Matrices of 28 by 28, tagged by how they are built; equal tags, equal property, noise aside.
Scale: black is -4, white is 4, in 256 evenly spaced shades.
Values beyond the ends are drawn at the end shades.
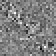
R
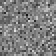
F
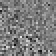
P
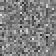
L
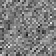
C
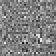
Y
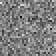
F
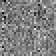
L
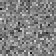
F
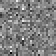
L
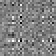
Y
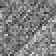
C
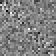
R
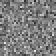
F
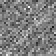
C
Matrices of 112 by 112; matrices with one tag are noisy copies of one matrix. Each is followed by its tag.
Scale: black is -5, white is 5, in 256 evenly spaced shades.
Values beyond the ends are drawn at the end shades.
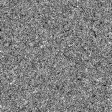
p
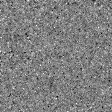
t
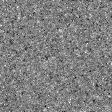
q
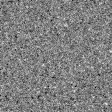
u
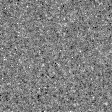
u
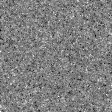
p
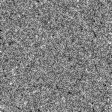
p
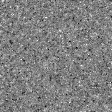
q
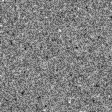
q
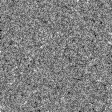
p
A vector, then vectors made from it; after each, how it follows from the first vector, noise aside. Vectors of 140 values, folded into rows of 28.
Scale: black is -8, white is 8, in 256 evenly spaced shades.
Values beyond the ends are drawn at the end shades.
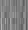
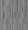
reversed, negated, shrunk.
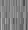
copied.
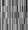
reversed, negated, scaled up.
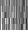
scaled up.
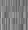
copied.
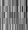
reversed, negated, scaled up.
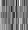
wrapped around, scaled up.
